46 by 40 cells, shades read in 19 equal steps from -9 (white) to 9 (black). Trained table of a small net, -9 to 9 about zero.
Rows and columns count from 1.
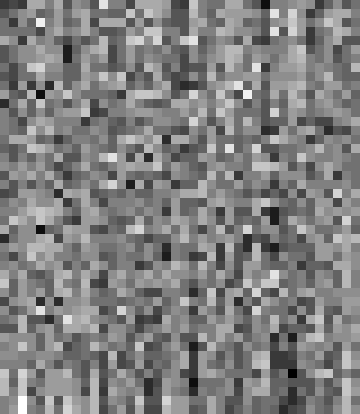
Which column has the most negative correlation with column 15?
13
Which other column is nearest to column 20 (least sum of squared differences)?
2
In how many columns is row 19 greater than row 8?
14
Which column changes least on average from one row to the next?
9
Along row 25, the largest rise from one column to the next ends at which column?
31
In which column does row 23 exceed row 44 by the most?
8
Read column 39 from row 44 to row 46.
-5 -4 -4
